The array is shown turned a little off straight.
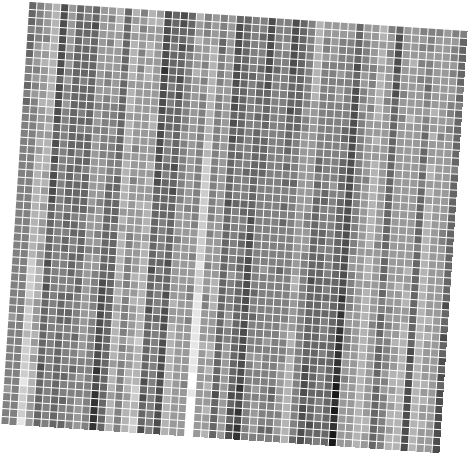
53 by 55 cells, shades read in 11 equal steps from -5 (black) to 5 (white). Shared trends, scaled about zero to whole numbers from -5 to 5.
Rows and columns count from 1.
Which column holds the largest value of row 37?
24
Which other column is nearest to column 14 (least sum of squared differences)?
45
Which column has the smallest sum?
42
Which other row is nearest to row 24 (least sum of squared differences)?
23
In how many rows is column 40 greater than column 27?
45
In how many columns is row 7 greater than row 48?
17
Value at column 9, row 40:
0
